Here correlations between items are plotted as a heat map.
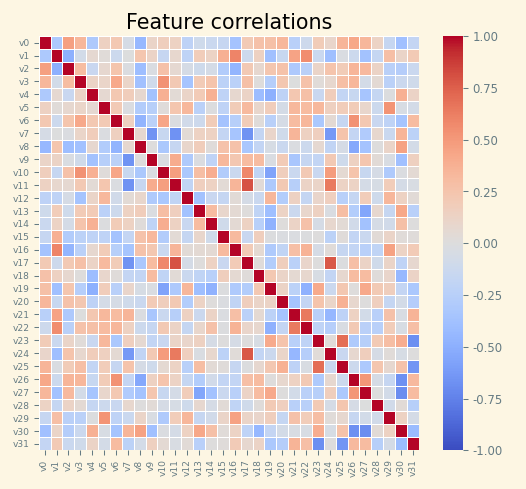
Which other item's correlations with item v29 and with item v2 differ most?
v16
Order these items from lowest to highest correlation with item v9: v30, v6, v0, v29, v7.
v7, v30, v6, v29, v0
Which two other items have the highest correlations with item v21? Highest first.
v22, v1
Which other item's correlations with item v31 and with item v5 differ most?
v23
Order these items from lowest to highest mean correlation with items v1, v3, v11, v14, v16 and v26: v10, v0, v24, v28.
v28, v0, v24, v10
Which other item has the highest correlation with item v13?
v30
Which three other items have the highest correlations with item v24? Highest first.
v17, v11, v10
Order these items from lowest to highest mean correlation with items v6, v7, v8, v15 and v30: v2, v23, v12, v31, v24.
v24, v2, v31, v12, v23
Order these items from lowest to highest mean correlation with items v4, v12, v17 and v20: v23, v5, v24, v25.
v25, v23, v5, v24
